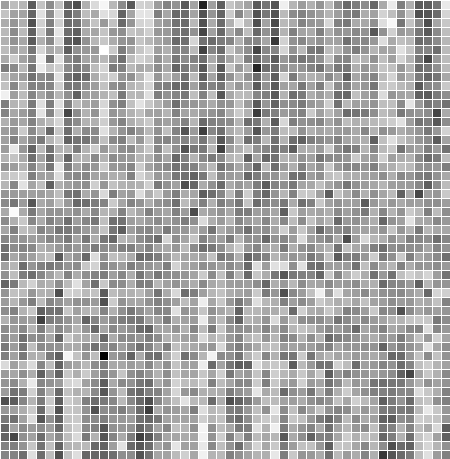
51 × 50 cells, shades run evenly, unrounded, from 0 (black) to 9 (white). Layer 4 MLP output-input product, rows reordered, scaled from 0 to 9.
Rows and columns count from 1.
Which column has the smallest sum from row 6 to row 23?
29
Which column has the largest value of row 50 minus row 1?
23
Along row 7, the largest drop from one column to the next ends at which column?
6
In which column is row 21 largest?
3
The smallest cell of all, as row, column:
40, 12
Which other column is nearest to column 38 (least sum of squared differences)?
14
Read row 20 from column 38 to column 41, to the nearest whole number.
7 6 6 6
